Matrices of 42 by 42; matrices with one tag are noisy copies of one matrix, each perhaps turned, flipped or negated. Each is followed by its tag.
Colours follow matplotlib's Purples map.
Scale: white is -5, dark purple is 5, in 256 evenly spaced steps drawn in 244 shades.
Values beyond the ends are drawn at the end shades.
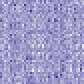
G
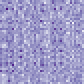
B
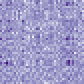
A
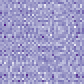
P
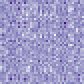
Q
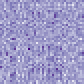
Q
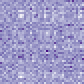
A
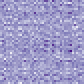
G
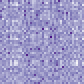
A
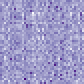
G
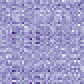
G
